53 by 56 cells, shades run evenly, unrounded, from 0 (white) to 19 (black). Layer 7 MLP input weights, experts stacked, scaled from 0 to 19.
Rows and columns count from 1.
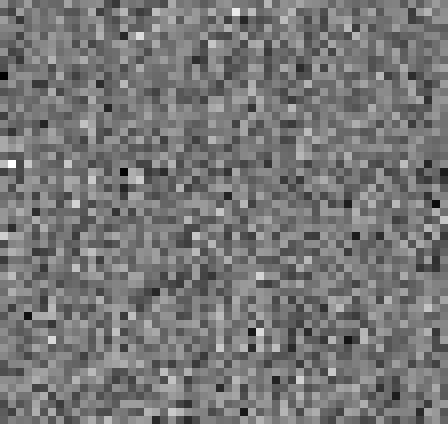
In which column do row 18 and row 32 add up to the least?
12
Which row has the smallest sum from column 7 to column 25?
32
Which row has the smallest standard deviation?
15
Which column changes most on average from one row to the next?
16
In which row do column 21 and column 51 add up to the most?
18
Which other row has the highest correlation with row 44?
42
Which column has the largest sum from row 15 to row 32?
54
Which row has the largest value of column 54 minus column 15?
30
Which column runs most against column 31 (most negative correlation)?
44
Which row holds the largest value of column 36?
23
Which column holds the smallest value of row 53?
14
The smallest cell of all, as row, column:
21, 2
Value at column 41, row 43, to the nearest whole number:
15
